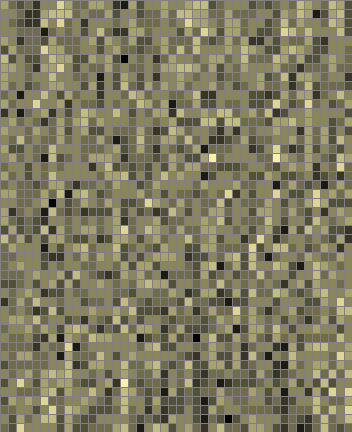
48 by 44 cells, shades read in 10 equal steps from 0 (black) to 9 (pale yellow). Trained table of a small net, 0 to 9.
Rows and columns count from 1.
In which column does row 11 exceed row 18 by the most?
6
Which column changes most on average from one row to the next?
35
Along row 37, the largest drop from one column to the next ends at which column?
30
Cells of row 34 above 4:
20
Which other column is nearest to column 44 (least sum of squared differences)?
4
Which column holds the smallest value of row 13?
3
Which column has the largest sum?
7
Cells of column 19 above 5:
9
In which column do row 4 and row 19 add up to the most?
43
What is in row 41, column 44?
5
